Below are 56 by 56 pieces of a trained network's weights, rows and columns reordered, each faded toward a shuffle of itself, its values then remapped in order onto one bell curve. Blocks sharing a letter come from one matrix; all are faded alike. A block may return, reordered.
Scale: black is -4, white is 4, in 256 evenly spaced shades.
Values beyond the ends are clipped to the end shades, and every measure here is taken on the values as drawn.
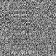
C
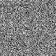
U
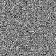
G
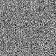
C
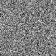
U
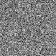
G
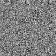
U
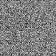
G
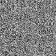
U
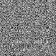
G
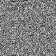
C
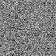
G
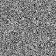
U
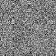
C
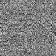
C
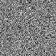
U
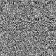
C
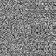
C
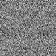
G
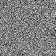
U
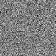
C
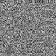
C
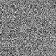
C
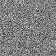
G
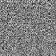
C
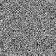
C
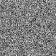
U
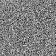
U
